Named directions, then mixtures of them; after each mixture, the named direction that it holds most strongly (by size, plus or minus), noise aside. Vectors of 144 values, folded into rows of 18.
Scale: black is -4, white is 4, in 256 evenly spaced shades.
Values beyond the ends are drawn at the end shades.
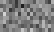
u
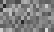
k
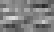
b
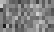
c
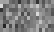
c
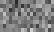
u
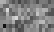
c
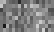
c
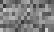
k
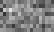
u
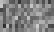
c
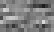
b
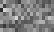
k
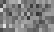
c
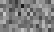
u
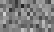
u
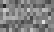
b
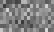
k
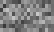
k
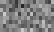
u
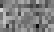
c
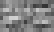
b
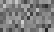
k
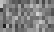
c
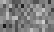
c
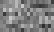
u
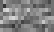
b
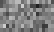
c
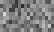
u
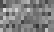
k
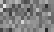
k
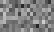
u
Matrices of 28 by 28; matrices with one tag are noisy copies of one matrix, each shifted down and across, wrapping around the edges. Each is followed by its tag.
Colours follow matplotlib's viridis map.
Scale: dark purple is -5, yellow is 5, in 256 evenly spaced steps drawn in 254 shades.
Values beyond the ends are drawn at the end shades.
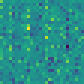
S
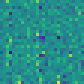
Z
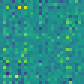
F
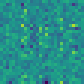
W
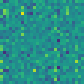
Z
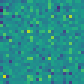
F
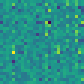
Z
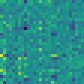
W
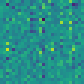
Z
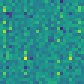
Z
